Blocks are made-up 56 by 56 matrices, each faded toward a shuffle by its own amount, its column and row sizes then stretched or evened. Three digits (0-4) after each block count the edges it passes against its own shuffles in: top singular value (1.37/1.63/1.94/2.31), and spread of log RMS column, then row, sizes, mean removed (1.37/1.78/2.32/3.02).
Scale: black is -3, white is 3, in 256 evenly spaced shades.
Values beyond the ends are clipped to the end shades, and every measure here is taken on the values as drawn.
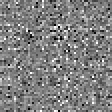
2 2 1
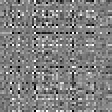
4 4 4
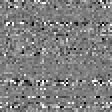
0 1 4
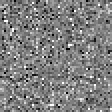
1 2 0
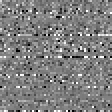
2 0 4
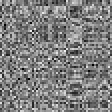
4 2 0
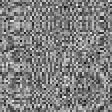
4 1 0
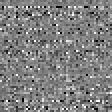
1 0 4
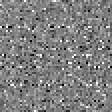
0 0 3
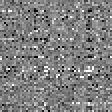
3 1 3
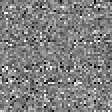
2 2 2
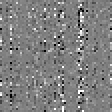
1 4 1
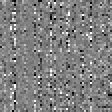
0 4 0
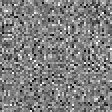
3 1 0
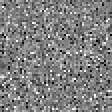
1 0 0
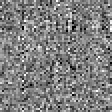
2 2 1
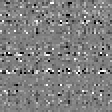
1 2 4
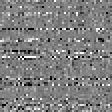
3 0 4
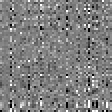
4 4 2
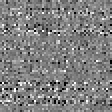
2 1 4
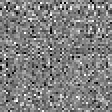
3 2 1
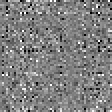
0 3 3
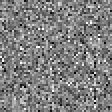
0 2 0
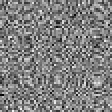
4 0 2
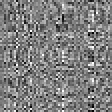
4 4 0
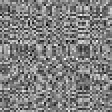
4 1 1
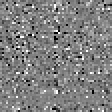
1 2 3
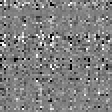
0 3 4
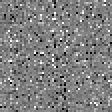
1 2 1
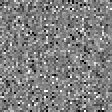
0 2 1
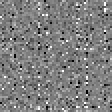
1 2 1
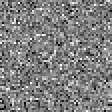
2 0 1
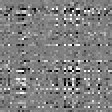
4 3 4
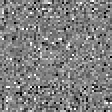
2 0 2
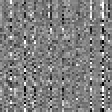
4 4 0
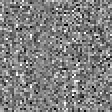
0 2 0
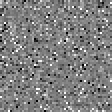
1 0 0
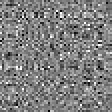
4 2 2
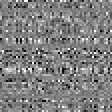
4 1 4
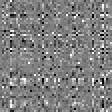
4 3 2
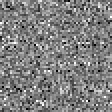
1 0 2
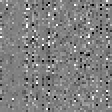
1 4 1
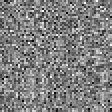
3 1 0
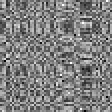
4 0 0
